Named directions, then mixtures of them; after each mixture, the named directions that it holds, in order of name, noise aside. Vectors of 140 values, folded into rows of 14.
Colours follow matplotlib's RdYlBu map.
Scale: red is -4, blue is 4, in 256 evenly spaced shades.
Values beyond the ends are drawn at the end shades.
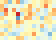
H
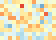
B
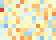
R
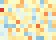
B, R.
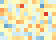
B, R.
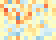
B, H.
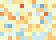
B.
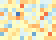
B, H.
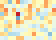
H.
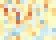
B, H.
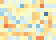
B, R.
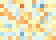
B.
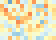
B, H.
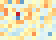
H.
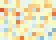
H, R.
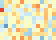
R.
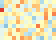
R.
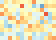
B.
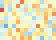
R.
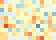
B, R.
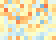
B, H.
